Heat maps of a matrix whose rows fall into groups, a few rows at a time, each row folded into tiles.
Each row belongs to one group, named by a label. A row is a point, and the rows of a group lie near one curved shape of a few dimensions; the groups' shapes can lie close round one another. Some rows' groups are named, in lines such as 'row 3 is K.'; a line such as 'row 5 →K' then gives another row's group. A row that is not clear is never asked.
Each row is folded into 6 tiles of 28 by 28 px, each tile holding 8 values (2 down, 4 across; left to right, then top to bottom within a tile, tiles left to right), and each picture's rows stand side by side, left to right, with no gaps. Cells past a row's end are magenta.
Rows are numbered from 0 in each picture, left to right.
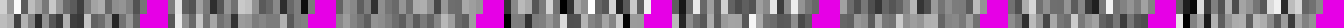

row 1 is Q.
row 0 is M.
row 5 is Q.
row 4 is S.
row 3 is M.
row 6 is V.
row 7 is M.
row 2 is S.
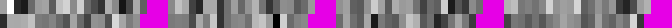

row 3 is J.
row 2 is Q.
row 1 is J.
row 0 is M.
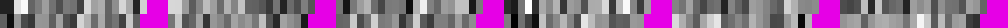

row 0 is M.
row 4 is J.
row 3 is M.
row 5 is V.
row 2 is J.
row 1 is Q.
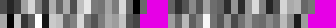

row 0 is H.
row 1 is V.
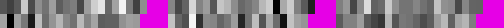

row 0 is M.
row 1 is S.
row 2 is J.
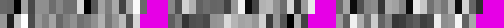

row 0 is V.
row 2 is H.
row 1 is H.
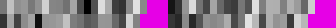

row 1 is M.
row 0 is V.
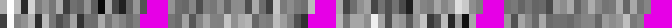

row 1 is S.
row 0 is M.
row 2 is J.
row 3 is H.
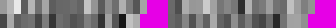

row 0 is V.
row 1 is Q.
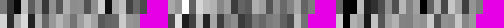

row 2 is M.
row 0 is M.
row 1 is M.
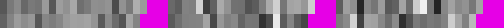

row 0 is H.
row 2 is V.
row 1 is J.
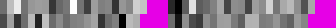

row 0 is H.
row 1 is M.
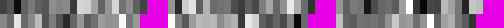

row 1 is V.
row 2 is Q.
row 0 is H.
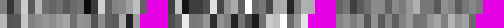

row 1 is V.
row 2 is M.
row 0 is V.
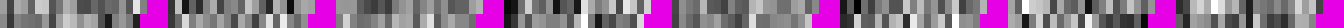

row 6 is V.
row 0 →Q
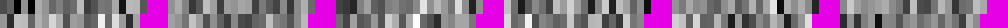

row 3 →M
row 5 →V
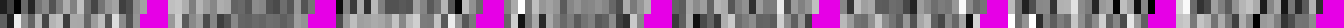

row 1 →M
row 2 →V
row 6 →M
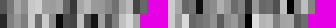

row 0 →Q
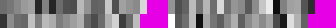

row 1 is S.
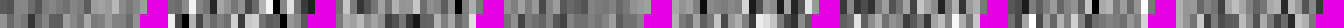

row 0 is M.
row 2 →H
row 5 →V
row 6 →V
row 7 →M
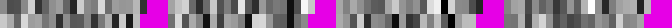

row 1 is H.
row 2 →S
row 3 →V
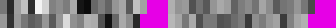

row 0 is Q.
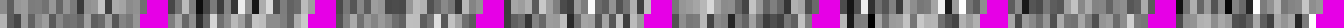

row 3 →M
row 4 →Q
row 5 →M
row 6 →M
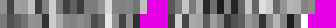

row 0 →J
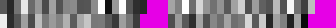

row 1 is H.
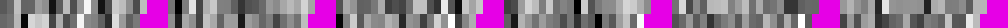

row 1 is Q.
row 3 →Q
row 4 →J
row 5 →V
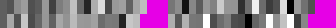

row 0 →H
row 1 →H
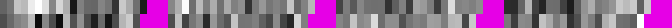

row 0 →Q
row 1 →V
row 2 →V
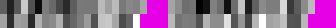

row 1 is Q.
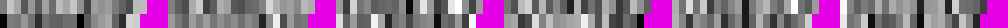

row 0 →V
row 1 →J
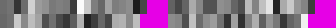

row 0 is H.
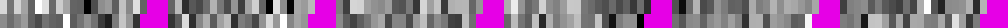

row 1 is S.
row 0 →Q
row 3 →Q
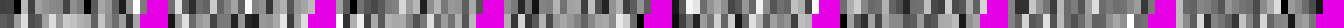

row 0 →V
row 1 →V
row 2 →M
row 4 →M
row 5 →M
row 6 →H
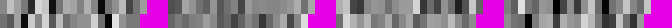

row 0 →J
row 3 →J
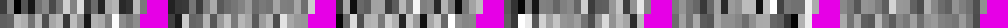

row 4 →H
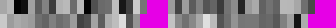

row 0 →M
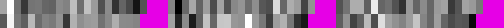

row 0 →Q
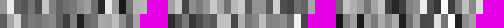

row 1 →J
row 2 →M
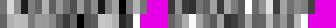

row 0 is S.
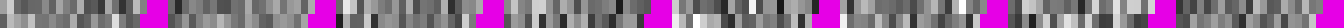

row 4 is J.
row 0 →M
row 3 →Q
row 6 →J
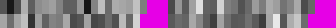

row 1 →J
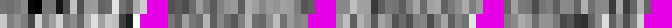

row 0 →Q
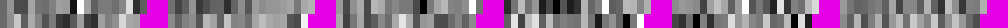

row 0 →H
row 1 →Q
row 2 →Q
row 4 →J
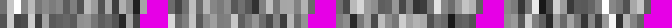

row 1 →V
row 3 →J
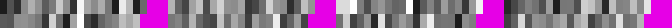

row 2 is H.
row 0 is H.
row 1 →J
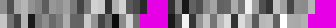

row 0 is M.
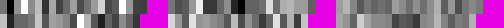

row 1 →J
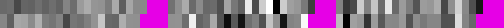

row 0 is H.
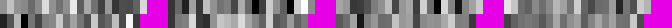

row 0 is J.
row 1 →V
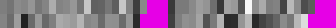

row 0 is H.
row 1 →H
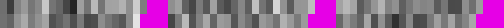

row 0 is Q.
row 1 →S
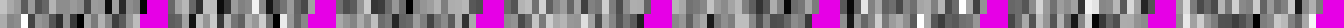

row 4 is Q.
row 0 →S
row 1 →J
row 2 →J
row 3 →V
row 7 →S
